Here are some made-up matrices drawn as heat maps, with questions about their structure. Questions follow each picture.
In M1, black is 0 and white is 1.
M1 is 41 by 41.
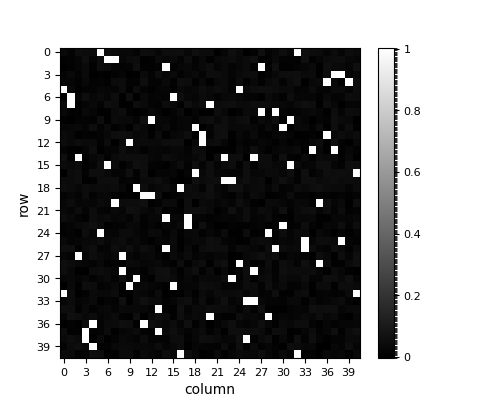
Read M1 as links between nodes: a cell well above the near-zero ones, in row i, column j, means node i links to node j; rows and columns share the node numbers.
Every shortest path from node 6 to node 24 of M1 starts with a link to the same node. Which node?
node 1
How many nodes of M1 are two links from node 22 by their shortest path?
3
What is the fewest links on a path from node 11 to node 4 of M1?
2
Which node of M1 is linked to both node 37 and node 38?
node 3
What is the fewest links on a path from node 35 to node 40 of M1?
6
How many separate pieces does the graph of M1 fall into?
2
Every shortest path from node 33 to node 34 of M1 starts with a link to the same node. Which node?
node 25
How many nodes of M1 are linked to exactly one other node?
2
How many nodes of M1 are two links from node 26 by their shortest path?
4
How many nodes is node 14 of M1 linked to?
3
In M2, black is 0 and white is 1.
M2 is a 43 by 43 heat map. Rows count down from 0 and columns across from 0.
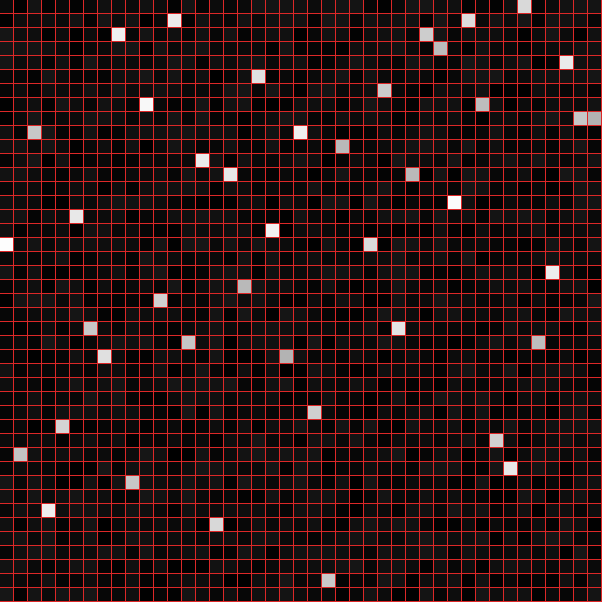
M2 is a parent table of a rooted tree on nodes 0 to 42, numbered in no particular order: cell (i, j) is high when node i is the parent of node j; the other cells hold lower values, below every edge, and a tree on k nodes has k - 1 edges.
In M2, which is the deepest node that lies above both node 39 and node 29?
12
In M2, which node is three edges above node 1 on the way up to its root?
11
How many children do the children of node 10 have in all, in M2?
2
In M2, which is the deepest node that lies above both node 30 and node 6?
2
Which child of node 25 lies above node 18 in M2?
20
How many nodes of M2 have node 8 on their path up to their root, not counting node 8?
6
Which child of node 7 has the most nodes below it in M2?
34
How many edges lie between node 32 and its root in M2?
7
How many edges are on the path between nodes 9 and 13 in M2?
5
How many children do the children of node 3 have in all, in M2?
1
